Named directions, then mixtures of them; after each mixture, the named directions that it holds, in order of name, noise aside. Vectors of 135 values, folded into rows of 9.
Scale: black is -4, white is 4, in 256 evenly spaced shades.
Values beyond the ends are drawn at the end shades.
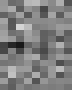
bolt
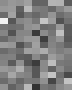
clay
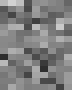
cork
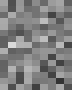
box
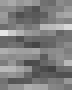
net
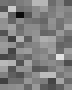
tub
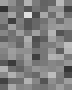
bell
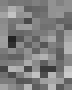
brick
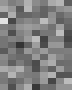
bolt, clay.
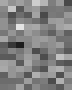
bolt, cork, tub.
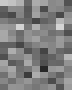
bolt, cork.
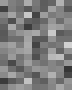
bell.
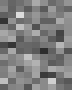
bolt, clay, tub.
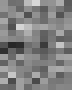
bolt.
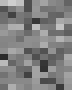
cork.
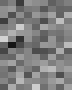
bolt, box, clay.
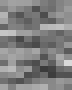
net.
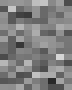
bolt, cork, tub.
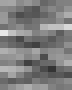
net.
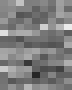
net.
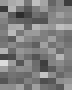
cork, net, tub.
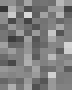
bell, brick.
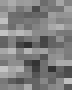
clay, net.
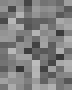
clay, cork, tub.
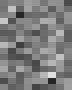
clay, tub.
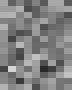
box, brick.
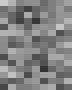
bell, cork, net.
